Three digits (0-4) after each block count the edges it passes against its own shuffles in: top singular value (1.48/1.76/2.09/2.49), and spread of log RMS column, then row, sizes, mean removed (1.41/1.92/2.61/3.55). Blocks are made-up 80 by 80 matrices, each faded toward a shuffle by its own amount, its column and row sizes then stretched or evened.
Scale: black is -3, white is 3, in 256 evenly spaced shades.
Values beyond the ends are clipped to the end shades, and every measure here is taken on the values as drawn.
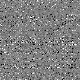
1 1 3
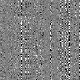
4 4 0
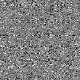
2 0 2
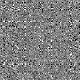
3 3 2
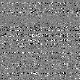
0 2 4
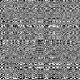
4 2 4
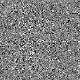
1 2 2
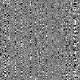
3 4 0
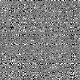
2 2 4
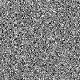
2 1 0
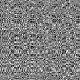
4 1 1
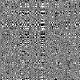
4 3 3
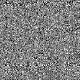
1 1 2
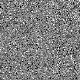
0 2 1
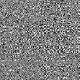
3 2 3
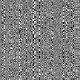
4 4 0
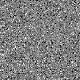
2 1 0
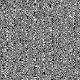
1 3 0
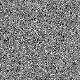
0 1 0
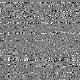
2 1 4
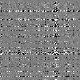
1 3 4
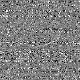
2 0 3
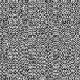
4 0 1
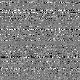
2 0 4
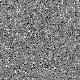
0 1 0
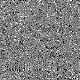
2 1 1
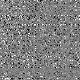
0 2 3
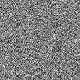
2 0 0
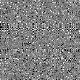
3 1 2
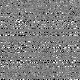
2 1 4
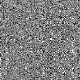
2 2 2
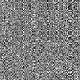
4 3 0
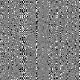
4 4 1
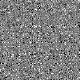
0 2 2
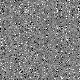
0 2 0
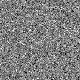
0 0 0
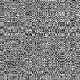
4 0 2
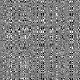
4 4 3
